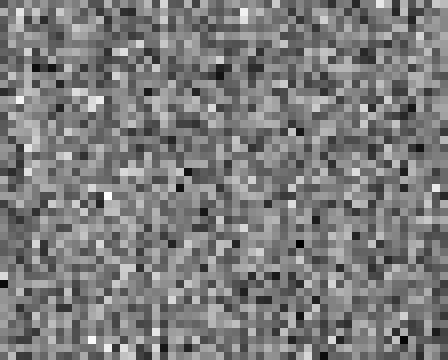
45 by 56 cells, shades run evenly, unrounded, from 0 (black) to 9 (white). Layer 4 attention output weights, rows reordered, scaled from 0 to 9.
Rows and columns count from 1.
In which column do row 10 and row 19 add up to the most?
4
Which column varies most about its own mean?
3
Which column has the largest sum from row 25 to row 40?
20
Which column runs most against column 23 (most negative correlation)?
55
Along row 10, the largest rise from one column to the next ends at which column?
15
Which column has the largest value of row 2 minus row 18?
31
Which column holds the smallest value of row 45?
41
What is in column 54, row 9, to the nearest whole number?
6
